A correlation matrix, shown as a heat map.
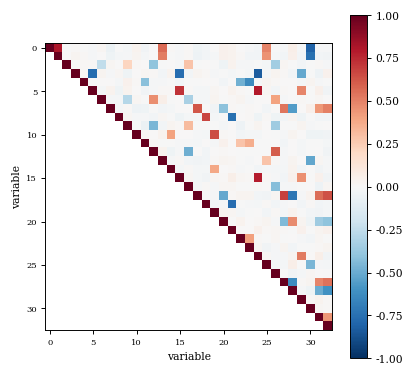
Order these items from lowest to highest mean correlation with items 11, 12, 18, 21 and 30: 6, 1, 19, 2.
1, 2, 19, 6
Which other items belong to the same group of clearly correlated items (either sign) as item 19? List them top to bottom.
10, 14
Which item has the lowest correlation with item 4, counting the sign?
23
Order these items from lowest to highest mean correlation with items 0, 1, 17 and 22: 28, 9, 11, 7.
28, 9, 11, 7
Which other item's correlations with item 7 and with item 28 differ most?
17
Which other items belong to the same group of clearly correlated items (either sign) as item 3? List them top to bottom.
5, 15, 24, 29
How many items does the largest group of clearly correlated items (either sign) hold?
7
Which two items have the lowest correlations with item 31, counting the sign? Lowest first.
28, 20
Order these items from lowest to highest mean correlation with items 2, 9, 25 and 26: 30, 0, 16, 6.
30, 6, 16, 0
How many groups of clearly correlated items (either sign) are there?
7
